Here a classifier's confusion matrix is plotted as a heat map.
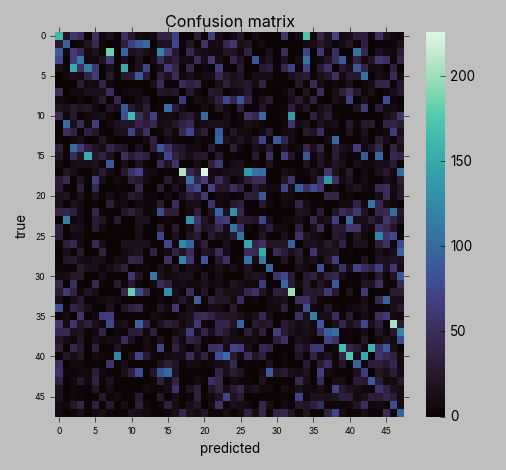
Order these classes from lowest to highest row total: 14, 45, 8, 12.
45, 8, 12, 14
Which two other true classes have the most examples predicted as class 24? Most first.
22, 39
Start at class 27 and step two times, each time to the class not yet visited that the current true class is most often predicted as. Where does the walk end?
17
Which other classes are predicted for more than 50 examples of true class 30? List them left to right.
10, 13, 31, 47
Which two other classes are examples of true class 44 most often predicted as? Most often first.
38, 16
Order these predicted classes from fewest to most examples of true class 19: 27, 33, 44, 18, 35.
27, 44, 18, 35, 33
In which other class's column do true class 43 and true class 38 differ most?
37
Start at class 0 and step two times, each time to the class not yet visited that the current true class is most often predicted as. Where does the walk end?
16
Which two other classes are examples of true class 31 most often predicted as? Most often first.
38, 28
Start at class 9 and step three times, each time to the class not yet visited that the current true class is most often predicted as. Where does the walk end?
2
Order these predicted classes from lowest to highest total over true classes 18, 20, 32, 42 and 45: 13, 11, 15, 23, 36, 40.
13, 40, 23, 36, 11, 15
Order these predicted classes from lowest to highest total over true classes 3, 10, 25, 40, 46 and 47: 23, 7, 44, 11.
7, 23, 11, 44
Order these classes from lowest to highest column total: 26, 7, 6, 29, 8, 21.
8, 6, 29, 21, 7, 26
